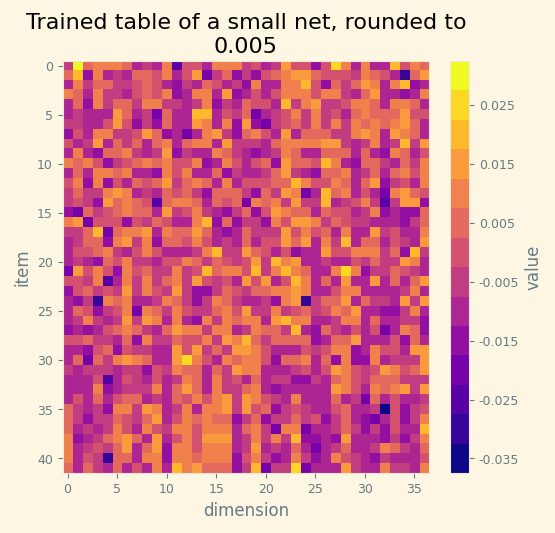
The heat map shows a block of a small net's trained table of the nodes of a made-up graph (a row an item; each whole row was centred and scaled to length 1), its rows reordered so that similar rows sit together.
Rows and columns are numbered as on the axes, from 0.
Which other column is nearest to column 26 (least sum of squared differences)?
10
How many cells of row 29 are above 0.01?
6
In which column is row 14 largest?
26
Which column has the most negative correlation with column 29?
36
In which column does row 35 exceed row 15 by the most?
16
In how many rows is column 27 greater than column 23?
12
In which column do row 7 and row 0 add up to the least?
11
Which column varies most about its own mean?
34
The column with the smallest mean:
32
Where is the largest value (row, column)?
0, 1
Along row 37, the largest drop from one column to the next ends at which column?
24
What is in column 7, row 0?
-0.01
